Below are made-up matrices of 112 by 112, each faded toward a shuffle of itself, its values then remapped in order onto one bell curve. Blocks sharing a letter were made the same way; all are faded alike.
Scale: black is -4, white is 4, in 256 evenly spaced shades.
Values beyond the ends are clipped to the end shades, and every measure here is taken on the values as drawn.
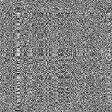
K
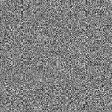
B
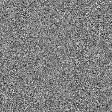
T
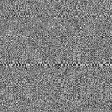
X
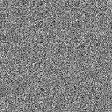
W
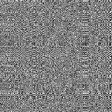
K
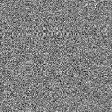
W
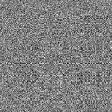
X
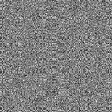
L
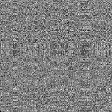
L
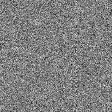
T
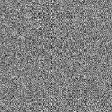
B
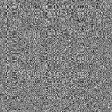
K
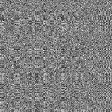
K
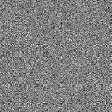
L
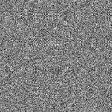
W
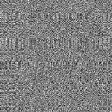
L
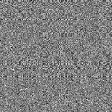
X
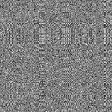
K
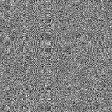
L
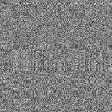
L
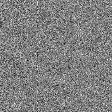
T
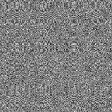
L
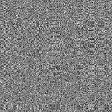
L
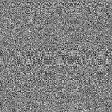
X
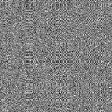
K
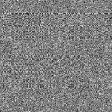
X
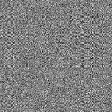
K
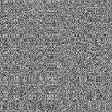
L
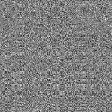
L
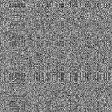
L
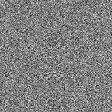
W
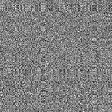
L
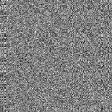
B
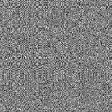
K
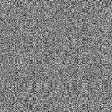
L
